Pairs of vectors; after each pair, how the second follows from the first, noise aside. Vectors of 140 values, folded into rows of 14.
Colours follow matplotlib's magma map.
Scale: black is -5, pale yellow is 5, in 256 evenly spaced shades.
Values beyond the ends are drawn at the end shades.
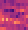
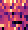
wrapped around, scaled up.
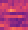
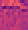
wrapped around, negated, partly zeroed.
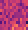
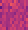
reversed, shrunk.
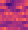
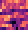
wrapped around, scaled up.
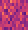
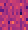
wrapped around, negated, partly zeroed.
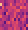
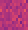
wrapped around, negated, shrunk.
